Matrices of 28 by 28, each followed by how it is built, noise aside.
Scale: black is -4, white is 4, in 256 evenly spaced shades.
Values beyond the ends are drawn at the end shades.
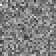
noise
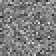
noise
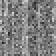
blocks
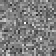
noise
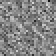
Toeplitz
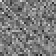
Toeplitz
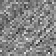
Hankel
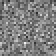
repeating columns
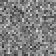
noise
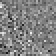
lower triangular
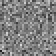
repeating columns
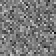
Toeplitz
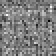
blocks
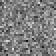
noise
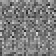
repeating columns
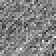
Hankel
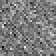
Toeplitz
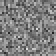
noise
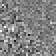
lower triangular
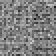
blocks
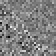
lower triangular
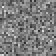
noise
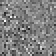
lower triangular
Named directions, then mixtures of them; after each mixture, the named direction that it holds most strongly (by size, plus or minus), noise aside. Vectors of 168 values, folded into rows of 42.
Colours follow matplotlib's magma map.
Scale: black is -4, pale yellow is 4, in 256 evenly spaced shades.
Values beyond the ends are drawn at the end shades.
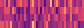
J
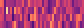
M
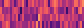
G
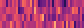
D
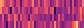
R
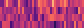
D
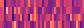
M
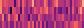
R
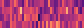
G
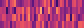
J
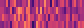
J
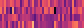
R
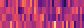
D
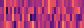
M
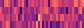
G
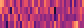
R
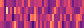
M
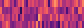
G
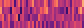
G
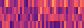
G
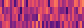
G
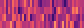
D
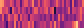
R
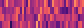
G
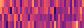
R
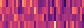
D
